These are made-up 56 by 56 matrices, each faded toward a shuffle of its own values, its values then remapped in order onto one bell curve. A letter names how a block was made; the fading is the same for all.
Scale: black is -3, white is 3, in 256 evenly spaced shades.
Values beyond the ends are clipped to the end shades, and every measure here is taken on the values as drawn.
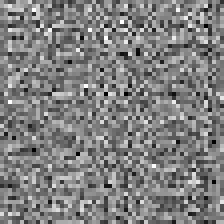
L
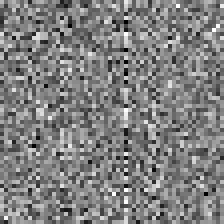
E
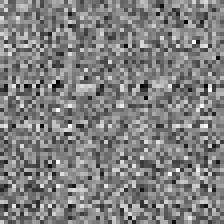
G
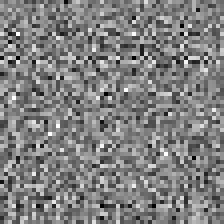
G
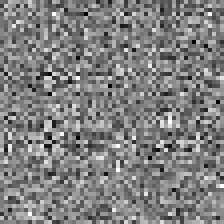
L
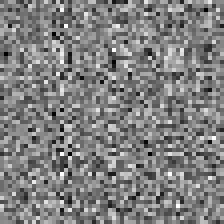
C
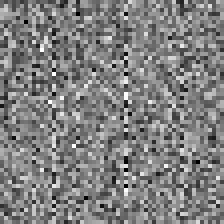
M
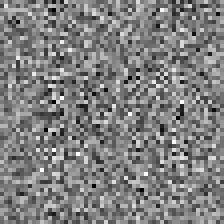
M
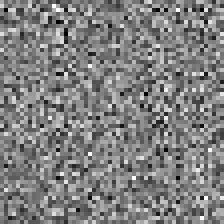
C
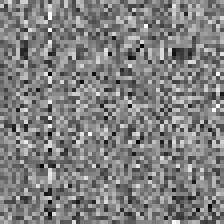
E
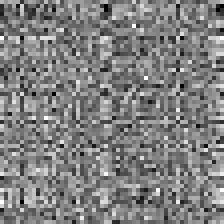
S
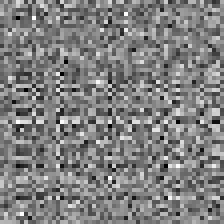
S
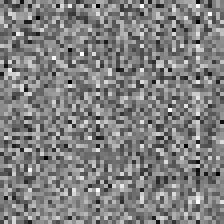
M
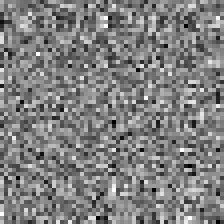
L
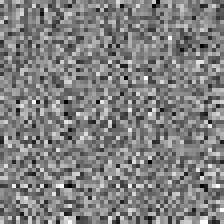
L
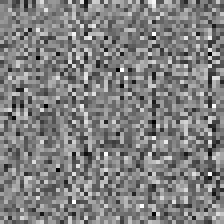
E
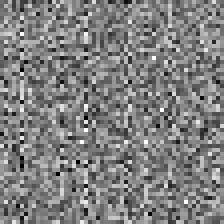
M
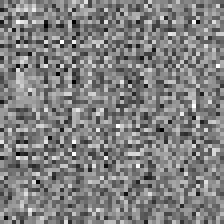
C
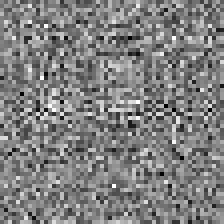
G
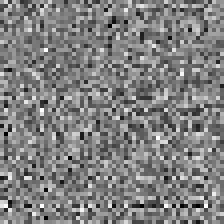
G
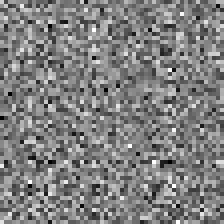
C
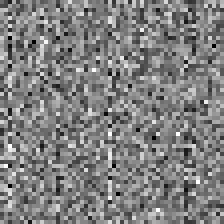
M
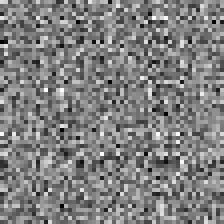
C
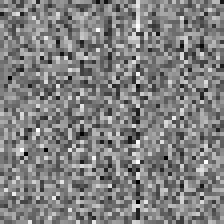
M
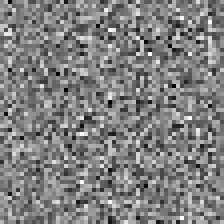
M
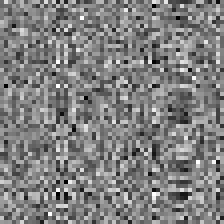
S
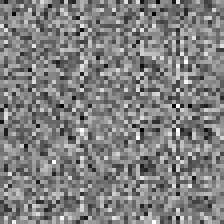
C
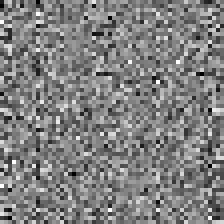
M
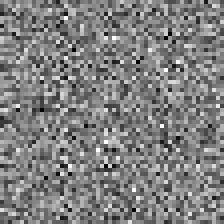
C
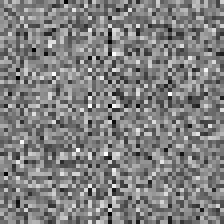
C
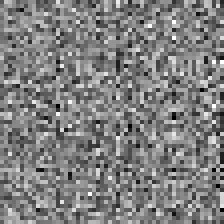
E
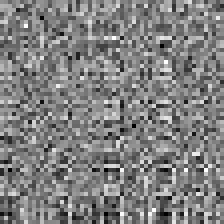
S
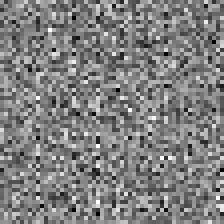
M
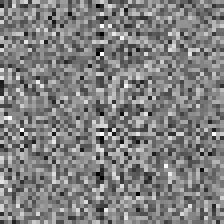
E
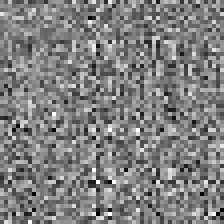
G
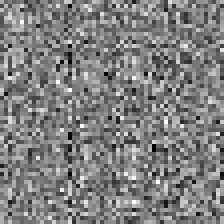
L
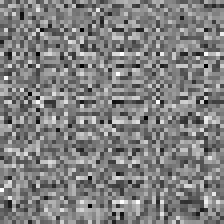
S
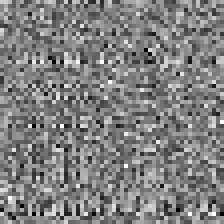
G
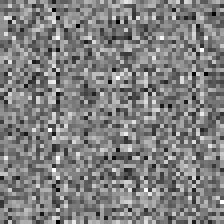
E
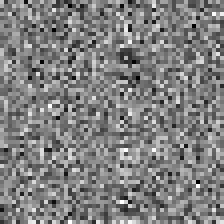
M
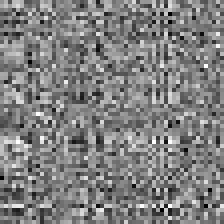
S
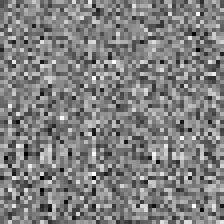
L
